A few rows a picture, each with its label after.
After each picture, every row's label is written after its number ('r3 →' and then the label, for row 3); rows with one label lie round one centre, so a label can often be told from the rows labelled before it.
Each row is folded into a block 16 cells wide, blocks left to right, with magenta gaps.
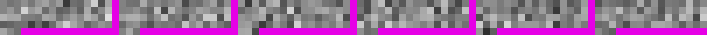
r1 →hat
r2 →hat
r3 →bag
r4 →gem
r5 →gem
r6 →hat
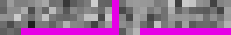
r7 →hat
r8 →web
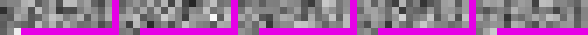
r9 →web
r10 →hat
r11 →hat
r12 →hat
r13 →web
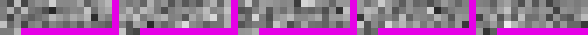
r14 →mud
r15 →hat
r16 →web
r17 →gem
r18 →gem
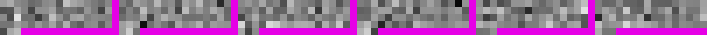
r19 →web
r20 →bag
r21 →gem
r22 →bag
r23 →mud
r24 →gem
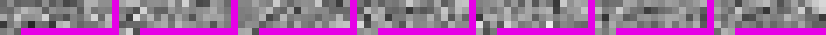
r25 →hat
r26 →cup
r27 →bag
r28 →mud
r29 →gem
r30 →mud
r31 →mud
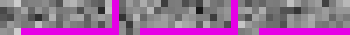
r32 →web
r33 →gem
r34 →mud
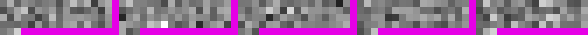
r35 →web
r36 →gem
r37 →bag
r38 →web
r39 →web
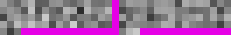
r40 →gem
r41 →web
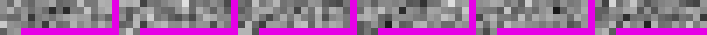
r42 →mud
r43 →cup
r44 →bag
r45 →hat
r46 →gem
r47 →bag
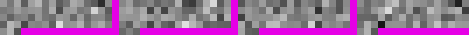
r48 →bag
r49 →hat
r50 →gem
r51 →bag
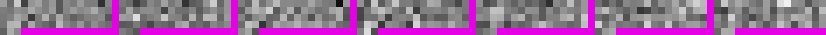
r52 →bag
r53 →hat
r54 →bag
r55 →bag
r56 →hat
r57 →mud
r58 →web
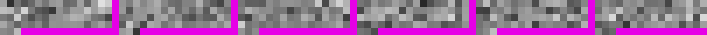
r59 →mud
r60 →bag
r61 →mud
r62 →hat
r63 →web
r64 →hat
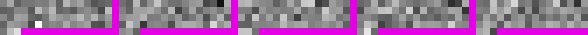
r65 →web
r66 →bag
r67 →cup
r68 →bag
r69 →bag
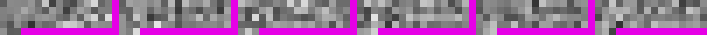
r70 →hat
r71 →web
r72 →cup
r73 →web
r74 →web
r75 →bag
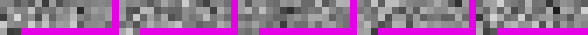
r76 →gem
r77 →cup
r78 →mud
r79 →bag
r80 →gem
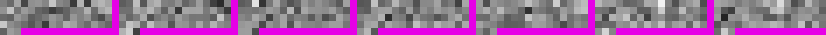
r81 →mud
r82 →bag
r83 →bag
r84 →bag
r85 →mud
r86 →cup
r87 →cup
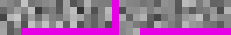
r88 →gem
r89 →web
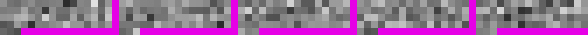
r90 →hat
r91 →web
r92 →mud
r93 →gem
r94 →mud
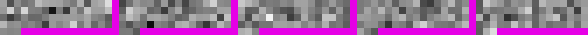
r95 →mud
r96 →hat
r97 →cup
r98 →hat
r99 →web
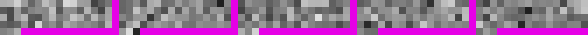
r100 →web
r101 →bag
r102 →web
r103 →hat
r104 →mud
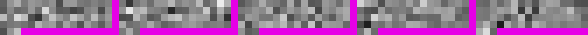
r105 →web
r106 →mud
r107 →gem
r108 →cup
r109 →bag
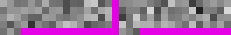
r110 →hat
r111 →gem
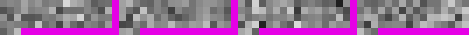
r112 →web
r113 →cup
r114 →bag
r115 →hat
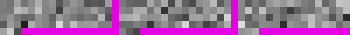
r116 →bag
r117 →hat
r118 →mud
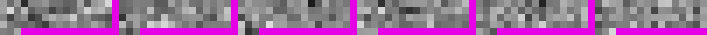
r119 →mud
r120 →gem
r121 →gem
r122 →mud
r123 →hat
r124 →web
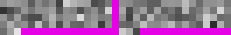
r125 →web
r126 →cup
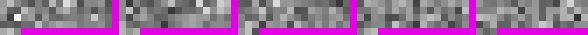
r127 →cup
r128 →mud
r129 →bag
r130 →web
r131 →hat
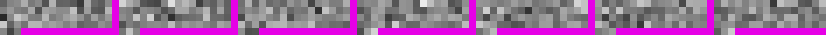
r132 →gem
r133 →cup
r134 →gem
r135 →web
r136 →mud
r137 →mud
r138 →web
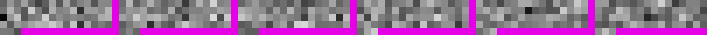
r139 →gem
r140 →hat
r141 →hat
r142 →web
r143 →mud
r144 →cup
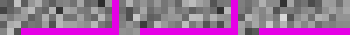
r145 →bag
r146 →web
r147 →gem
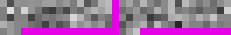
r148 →mud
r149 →web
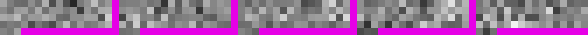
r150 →hat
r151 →gem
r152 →hat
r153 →hat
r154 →gem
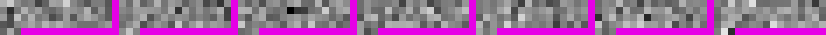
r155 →cup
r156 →bag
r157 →mud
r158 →gem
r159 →gem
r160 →gem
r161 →bag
